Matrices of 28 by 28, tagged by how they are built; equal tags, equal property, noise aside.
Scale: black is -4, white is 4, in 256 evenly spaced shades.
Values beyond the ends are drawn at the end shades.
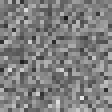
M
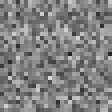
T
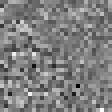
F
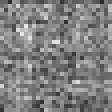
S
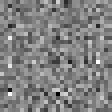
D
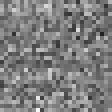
S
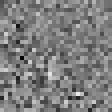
F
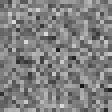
S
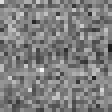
S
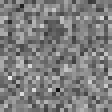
S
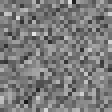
M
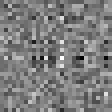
D
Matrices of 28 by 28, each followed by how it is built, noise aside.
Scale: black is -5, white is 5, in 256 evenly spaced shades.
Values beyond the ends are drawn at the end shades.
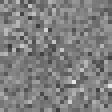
block diagonal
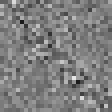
banded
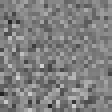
lower triangular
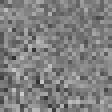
lower triangular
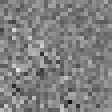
lower triangular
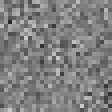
block diagonal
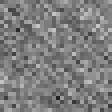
Toeplitz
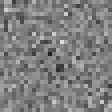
block diagonal
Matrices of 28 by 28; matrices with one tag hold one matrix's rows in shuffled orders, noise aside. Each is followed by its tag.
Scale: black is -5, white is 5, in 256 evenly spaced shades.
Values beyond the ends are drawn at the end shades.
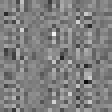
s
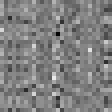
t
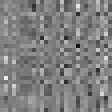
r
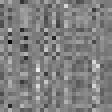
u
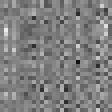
r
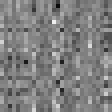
t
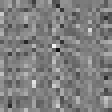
t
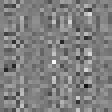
s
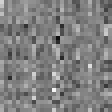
t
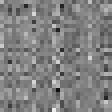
t
